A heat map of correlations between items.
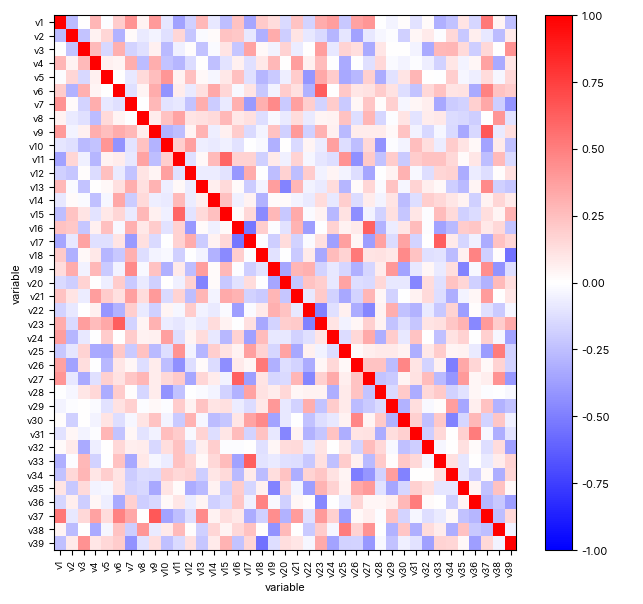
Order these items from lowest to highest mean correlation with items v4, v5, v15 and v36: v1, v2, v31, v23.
v1, v23, v2, v31
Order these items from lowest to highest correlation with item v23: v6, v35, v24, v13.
v13, v24, v35, v6
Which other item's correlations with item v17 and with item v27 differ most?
v16
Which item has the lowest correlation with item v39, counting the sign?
v18
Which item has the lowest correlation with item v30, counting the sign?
v34
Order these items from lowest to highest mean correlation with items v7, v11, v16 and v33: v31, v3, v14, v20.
v20, v3, v14, v31
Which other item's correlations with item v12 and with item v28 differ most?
v10
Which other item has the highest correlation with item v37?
v9
